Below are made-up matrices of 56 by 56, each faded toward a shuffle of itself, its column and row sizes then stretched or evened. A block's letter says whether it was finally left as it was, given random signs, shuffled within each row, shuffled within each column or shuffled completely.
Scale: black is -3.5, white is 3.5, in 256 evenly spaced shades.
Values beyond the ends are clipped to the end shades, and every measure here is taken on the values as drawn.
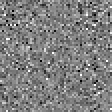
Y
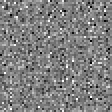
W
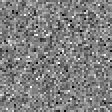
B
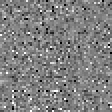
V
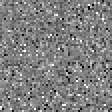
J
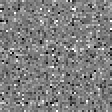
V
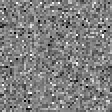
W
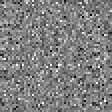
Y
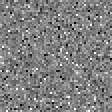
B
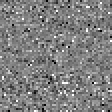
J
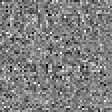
Y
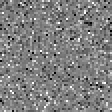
B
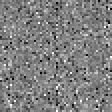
W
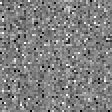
W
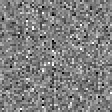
W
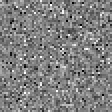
W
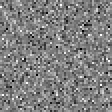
B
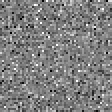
J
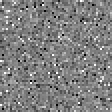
B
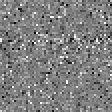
J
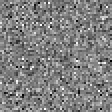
V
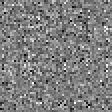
V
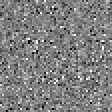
J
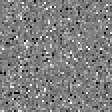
W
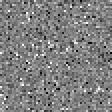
B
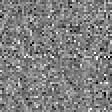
V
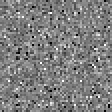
V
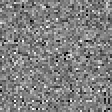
V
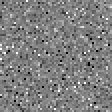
B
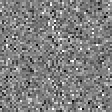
Y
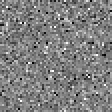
J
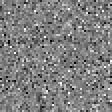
B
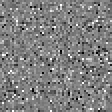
Y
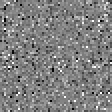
V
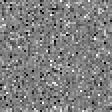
W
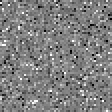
B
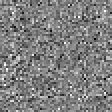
Y
